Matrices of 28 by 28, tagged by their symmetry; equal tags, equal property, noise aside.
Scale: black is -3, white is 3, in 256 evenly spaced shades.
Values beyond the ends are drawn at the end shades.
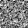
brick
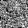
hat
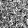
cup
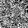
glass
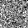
hat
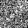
glass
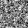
hat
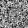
brick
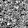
hat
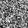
glass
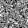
cup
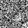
brick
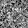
brick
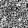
brick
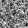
glass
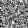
cup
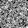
brick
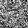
hat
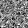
brick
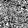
cup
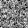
hat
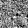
cup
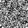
glass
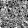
cup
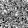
hat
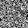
hat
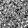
brick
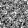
glass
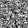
cup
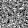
cup
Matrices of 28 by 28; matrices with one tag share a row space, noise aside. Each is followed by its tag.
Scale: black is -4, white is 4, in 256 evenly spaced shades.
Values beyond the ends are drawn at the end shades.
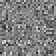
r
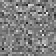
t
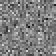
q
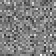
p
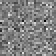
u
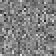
r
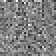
t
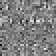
u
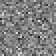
t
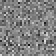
r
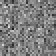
q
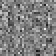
u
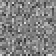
r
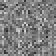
t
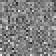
q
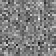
q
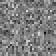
q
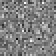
t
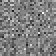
q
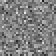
t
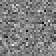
q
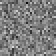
q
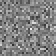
p
